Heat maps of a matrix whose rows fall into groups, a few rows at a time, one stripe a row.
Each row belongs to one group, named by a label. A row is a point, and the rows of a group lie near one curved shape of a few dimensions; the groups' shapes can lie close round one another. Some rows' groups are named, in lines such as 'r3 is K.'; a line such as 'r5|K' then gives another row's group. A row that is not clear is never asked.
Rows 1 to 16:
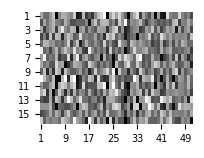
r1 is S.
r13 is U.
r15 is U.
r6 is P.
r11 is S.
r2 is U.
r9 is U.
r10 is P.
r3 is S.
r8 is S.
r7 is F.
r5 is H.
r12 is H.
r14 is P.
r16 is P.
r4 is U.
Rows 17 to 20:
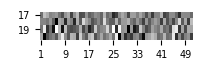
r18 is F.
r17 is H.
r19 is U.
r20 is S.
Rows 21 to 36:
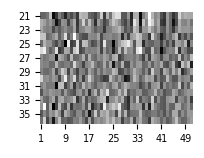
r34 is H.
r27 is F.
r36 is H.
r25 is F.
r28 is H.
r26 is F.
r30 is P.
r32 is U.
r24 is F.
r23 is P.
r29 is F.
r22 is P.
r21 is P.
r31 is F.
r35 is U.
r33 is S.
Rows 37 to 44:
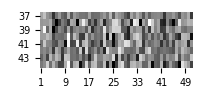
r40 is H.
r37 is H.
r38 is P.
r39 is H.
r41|F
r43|U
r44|H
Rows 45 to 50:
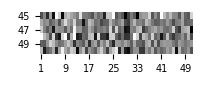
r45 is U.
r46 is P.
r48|P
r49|U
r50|S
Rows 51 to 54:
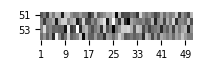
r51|U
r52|S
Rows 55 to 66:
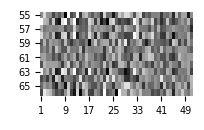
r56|P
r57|S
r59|U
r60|P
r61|P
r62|H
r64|U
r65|F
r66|H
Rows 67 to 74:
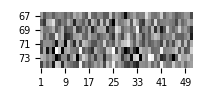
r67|P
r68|U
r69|S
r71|F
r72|U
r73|P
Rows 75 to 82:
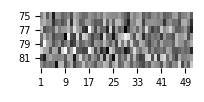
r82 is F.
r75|H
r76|H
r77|P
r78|F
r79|H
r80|P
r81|U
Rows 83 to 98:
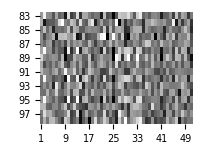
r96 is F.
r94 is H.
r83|F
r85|H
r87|P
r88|F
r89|S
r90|S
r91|P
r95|F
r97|H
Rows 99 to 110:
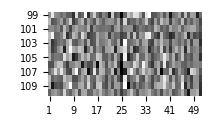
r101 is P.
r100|S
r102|F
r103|S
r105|S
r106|U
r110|H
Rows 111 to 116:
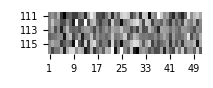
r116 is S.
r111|P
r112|F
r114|F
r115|F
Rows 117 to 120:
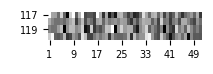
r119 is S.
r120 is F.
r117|P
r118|F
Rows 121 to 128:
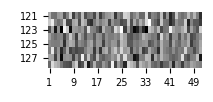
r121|S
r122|F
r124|F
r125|F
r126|H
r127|H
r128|H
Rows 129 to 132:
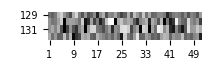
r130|S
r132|S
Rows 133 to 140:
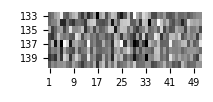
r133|U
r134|P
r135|S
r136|U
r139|U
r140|U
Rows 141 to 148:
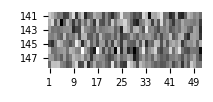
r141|P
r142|H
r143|S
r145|U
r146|P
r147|P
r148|H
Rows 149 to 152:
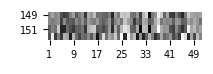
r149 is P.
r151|P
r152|U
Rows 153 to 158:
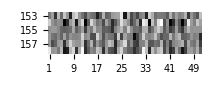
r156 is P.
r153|U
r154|P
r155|P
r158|P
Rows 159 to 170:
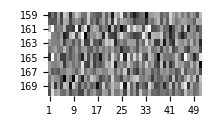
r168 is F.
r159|U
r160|U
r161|F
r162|P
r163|S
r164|H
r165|H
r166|S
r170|H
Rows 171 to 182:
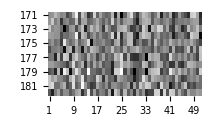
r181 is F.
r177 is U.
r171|H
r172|H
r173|P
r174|H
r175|P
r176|F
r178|P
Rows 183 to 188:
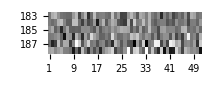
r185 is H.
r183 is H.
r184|U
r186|F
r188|S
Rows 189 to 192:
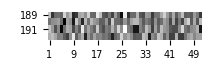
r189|S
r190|F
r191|H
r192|P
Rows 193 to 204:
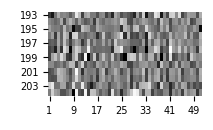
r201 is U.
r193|U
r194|F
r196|U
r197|U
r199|H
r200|F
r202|U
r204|F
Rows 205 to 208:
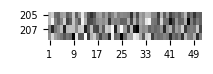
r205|F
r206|F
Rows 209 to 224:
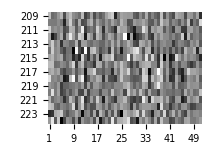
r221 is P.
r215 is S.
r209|S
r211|P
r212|S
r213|H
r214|F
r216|F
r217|P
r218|P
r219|P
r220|H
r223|U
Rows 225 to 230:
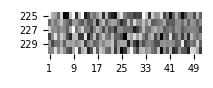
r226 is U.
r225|P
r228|H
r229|S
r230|H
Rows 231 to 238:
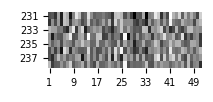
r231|U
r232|U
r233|P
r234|S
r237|U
